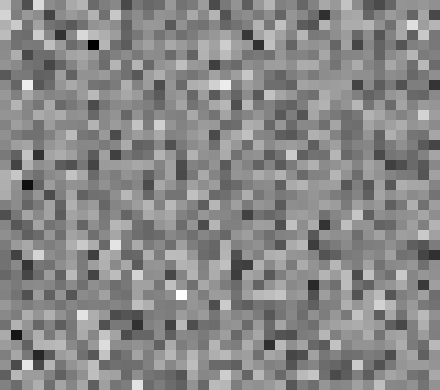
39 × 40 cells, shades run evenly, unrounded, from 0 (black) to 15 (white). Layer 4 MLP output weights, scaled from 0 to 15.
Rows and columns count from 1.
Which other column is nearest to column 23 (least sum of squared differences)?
6
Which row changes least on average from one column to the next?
8
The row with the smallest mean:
17
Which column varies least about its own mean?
19
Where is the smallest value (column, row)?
9, 5
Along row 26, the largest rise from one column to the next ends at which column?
10
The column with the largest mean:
21
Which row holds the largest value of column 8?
32
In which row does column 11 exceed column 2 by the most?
34
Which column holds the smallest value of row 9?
40
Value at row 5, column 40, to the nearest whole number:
7
